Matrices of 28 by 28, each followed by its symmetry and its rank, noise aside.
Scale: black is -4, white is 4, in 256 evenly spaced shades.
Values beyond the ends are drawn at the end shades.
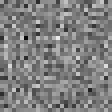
no symmetry, rank six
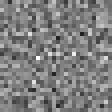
antisymmetric, rank eight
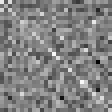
symmetric, rank eight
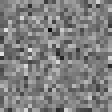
antisymmetric, rank eight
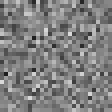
antisymmetric, rank six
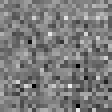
no symmetry, rank six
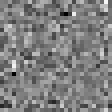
antisymmetric, rank six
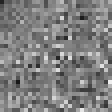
symmetric, rank seven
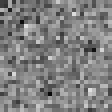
symmetric, rank eight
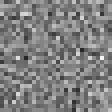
no symmetry, rank six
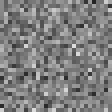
no symmetry, rank eight
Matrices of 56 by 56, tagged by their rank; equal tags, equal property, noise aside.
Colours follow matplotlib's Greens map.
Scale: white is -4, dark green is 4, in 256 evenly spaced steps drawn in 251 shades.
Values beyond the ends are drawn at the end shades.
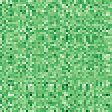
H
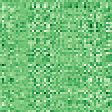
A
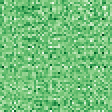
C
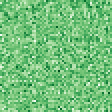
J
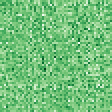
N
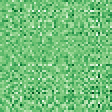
A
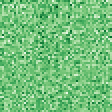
N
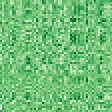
A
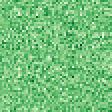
N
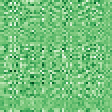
A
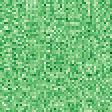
N
